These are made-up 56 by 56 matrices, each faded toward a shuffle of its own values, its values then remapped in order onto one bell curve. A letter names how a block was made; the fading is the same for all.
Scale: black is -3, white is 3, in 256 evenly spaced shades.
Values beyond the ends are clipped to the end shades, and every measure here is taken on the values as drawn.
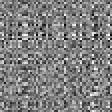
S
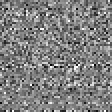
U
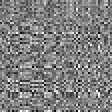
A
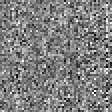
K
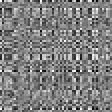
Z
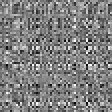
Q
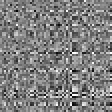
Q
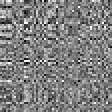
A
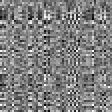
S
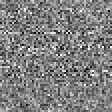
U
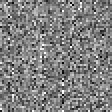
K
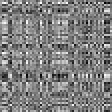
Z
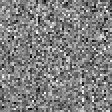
K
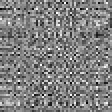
A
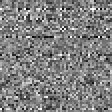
U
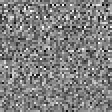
U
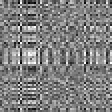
Z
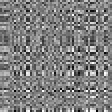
Z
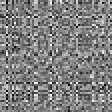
Q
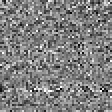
U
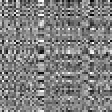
S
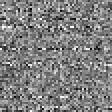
U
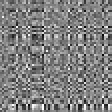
Z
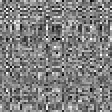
A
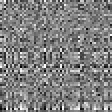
Q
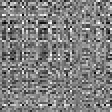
A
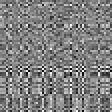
Z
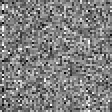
K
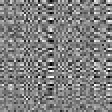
Z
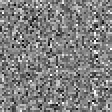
K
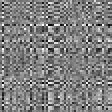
Z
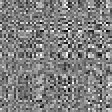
A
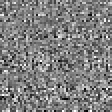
U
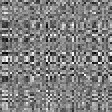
S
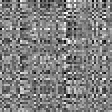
S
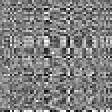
S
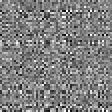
A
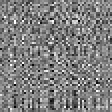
A
